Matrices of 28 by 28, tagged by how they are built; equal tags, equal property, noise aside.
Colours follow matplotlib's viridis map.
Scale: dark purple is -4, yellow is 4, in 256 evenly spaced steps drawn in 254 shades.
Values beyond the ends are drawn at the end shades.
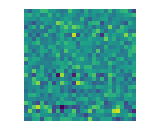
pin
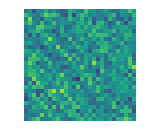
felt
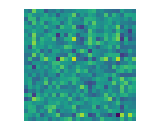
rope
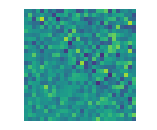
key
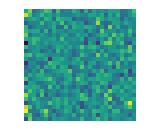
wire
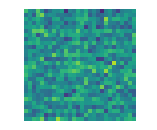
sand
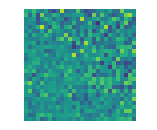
key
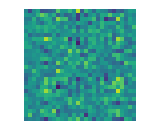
rope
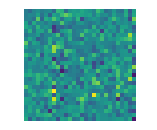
wire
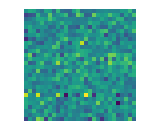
pin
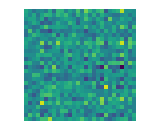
rope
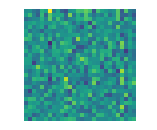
rope
